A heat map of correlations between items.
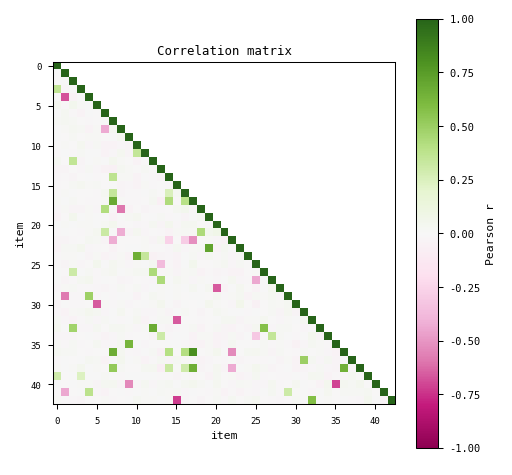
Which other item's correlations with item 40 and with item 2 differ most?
35
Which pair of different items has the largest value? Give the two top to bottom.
17, 36
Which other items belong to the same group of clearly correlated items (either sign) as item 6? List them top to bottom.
8, 18, 21
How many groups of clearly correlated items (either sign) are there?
13
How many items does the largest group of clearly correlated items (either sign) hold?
7
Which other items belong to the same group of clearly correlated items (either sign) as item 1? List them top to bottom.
4, 29, 41
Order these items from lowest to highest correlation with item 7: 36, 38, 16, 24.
24, 16, 38, 36
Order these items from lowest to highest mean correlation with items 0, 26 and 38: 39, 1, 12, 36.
1, 39, 12, 36
